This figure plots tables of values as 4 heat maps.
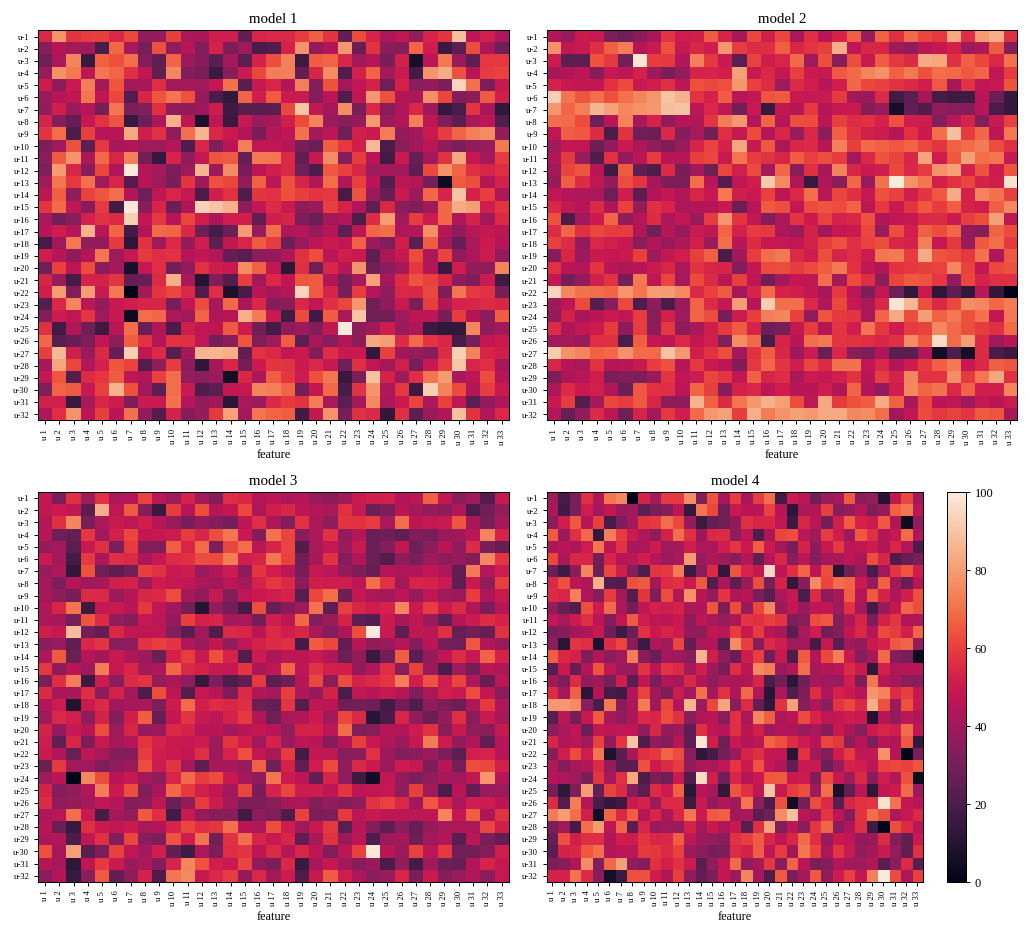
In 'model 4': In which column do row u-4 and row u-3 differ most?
u 32
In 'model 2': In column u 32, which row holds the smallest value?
u-22
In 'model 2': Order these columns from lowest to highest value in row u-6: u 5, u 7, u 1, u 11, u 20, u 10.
u 20, u 11, u 5, u 7, u 10, u 1
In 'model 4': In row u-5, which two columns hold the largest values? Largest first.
u 5, u 19
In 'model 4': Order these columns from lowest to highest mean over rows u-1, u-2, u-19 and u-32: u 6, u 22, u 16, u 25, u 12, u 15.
u 22, u 16, u 6, u 25, u 15, u 12
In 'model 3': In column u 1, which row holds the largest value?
u-30
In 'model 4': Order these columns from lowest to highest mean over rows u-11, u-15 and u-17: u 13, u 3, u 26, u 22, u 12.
u 22, u 13, u 26, u 3, u 12
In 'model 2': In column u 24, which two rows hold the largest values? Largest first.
u-31, u-4
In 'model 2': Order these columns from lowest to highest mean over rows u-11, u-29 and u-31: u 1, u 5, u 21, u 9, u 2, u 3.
u 3, u 1, u 9, u 5, u 2, u 21
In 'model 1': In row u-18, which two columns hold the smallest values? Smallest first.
u 7, u 1
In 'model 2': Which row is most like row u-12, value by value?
u-9
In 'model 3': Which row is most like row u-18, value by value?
u-31
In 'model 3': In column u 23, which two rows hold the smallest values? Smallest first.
u-24, u-11
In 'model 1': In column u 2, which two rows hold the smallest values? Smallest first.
u-25, u-26
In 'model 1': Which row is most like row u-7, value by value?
u-2
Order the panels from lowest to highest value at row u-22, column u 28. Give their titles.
model 2, model 3, model 4, model 1
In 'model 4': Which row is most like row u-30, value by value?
u-29
